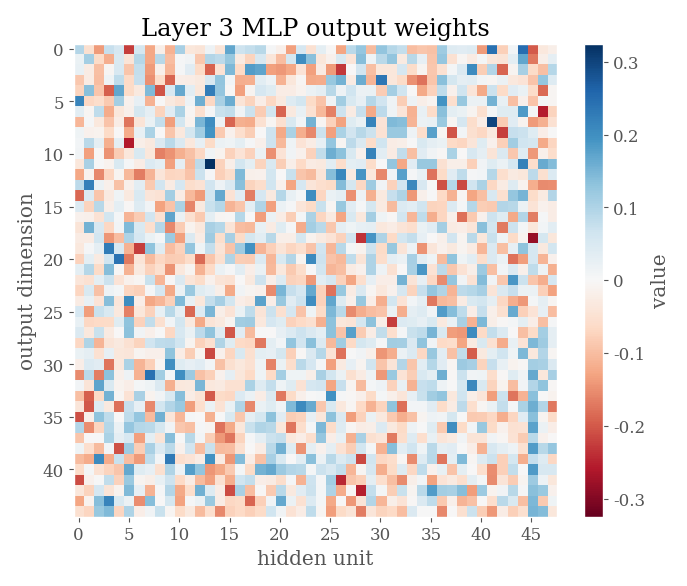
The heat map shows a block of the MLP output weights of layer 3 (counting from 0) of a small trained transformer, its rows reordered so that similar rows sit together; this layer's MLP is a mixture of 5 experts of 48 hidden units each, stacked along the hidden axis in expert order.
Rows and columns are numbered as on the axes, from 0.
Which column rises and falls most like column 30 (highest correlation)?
6
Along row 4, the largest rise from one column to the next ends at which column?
4
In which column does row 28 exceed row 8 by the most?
23
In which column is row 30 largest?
9
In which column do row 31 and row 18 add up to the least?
28
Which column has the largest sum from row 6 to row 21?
13
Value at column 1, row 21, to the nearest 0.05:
0.1
